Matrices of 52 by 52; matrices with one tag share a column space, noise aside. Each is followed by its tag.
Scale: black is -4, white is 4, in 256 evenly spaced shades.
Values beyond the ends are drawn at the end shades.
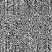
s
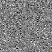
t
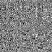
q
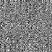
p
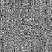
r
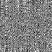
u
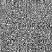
p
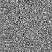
t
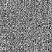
p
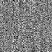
s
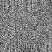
u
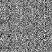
q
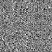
q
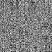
s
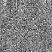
r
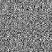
q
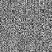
r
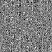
s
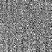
p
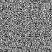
q
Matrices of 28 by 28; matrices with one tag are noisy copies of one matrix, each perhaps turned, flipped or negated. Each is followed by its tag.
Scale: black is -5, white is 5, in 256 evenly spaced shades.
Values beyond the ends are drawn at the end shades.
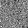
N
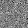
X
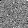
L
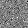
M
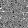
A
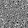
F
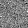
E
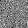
N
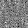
F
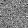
E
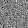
E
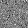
M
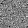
E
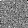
L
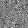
F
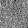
N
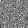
L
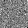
L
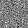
F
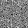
A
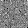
L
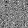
F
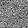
N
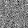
F
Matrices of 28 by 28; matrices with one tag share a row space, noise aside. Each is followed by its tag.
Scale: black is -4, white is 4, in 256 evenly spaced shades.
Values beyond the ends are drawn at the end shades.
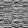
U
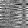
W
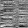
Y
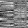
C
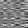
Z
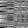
C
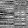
C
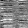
Y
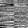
C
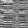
Y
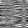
W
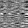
Z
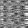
Z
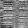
Y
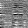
U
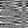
W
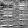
Y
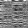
U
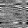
W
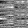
C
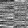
C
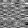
Z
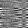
W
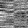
C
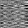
Z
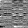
U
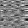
Z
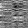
U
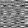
Z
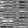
Y
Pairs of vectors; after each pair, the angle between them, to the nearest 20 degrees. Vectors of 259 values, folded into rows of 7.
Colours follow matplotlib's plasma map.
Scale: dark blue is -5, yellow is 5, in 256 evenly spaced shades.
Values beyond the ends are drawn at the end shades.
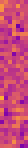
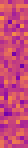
60 degrees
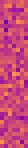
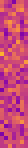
100 degrees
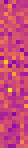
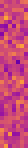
80 degrees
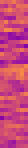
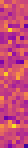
60 degrees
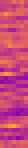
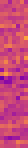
40 degrees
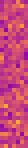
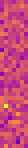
40 degrees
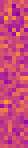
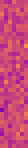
100 degrees
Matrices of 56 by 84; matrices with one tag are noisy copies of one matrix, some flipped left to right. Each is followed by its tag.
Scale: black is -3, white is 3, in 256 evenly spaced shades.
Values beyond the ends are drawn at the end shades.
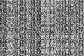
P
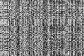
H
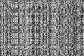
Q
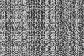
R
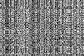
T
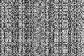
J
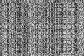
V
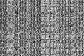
P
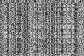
V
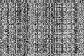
V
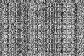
V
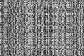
Q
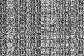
P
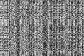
H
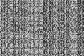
P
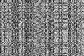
J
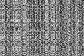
R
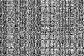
P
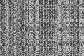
R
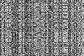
J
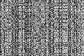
J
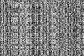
Q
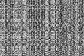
R
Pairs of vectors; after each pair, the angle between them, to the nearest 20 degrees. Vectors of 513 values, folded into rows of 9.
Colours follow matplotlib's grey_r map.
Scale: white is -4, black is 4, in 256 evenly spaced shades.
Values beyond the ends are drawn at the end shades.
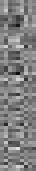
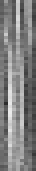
100 degrees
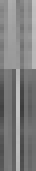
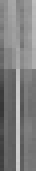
20 degrees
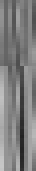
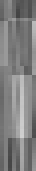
120 degrees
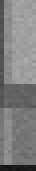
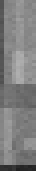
20 degrees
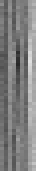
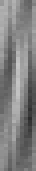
120 degrees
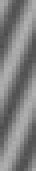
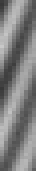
160 degrees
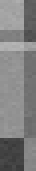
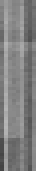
60 degrees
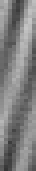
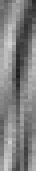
140 degrees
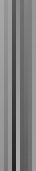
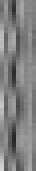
80 degrees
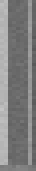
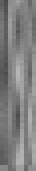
120 degrees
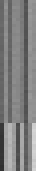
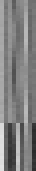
160 degrees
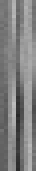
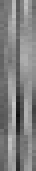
20 degrees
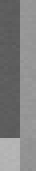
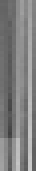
60 degrees
